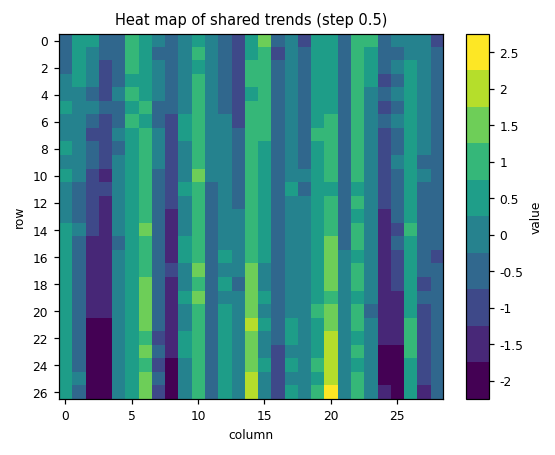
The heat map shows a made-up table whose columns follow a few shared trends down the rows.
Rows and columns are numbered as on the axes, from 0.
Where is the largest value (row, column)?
26, 20
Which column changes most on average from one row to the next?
25
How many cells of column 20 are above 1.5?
5
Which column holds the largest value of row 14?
6
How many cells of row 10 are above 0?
10
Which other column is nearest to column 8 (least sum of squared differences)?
24
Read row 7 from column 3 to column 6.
-1 0 0.5 1
